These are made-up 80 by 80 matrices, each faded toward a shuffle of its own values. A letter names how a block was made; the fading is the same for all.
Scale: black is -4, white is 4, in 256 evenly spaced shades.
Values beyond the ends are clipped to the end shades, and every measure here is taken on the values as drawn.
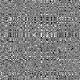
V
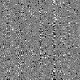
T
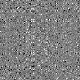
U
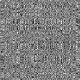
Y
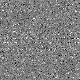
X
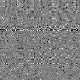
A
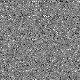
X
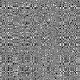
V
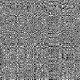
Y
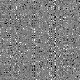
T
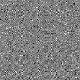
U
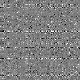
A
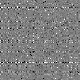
A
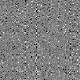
T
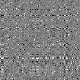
A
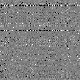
A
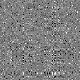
U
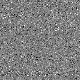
X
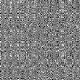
Y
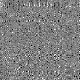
U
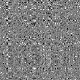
U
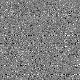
X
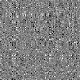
U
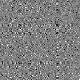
U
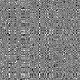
V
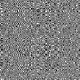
Y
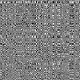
V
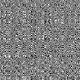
Y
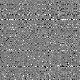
A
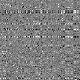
A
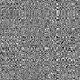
Y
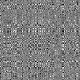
V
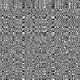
V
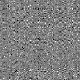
U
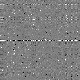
A
